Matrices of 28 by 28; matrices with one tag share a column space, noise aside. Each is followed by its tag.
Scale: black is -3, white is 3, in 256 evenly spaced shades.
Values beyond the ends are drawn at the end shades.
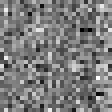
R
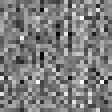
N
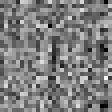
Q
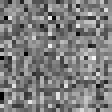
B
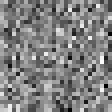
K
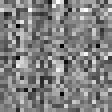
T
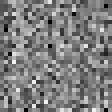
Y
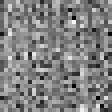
K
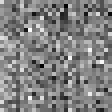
R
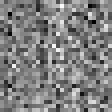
Y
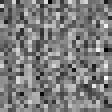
Q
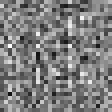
N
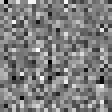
Q
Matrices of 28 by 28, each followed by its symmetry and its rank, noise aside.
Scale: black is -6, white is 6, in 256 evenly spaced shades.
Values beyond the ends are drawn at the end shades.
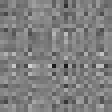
no symmetry, rank two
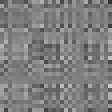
no symmetry, rank two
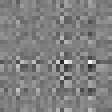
no symmetry, rank two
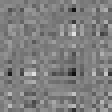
symmetric, rank two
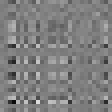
no symmetry, rank one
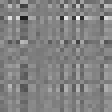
no symmetry, rank one
